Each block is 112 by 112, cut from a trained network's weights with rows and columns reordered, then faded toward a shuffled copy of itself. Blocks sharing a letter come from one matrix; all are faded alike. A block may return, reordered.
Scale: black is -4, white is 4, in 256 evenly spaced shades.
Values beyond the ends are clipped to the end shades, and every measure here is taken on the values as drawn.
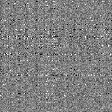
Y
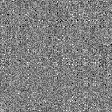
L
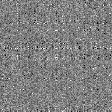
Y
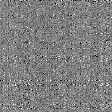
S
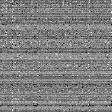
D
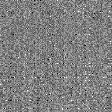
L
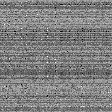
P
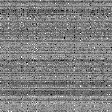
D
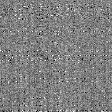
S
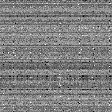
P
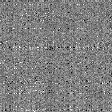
S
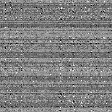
D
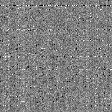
S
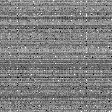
D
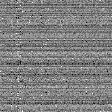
P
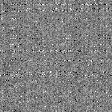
S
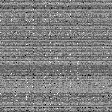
D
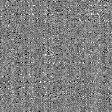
S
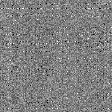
Y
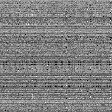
P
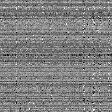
D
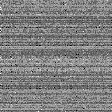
P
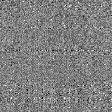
L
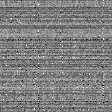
D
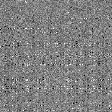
S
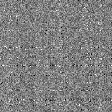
L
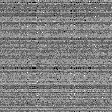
P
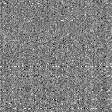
Y
